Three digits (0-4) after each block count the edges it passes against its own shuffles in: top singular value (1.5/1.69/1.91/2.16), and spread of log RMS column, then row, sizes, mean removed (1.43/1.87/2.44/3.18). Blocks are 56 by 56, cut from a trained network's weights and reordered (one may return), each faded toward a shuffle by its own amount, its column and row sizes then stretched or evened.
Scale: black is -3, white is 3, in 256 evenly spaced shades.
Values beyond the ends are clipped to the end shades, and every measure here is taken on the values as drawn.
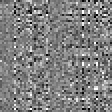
4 4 1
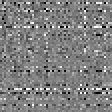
4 2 4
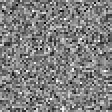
1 0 0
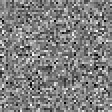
1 2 0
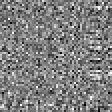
3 2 1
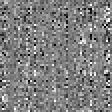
1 4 1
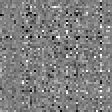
0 3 2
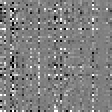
3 4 3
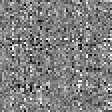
0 3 2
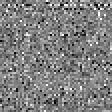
3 0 1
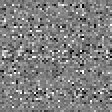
0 1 3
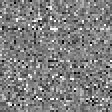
1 0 2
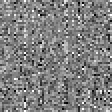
0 3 1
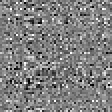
2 3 3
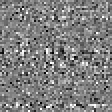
2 1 2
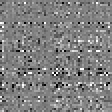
0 3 4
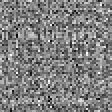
3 1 0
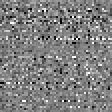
0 1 4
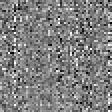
0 3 1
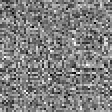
3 0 0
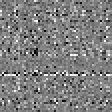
3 2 3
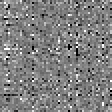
2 3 2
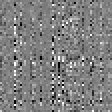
3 4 1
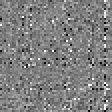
0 2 2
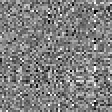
2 1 1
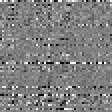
1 1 4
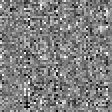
1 3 1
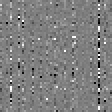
3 3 0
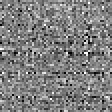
2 2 2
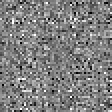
0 2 3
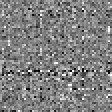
2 2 3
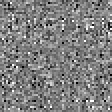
0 2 2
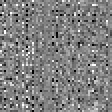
1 4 2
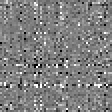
2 3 3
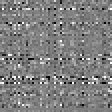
2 2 4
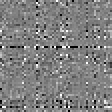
4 3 3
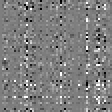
0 4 3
